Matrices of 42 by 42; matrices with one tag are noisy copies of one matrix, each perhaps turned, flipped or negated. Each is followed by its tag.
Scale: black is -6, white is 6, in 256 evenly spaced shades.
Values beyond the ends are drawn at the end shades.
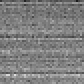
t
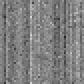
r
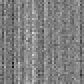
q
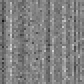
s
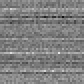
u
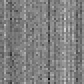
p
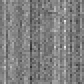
r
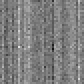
r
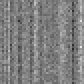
s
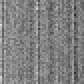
t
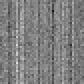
u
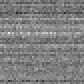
q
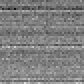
t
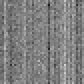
p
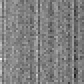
t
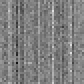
u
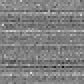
u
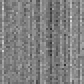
q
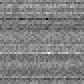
r
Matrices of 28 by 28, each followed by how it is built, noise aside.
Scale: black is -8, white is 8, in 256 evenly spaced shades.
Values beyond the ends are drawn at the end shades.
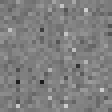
sparse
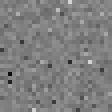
sparse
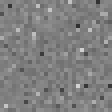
sparse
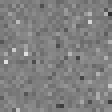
sparse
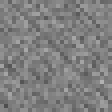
Toeplitz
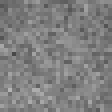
smooth
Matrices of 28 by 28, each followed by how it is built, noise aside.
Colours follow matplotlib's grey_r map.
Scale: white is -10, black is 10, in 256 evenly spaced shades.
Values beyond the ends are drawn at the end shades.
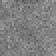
smooth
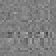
low rank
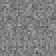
repeating columns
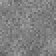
smooth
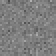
uneven columns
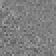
lower triangular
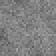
smooth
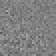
lower triangular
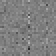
uneven columns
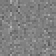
uneven columns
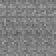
repeating columns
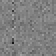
uneven columns
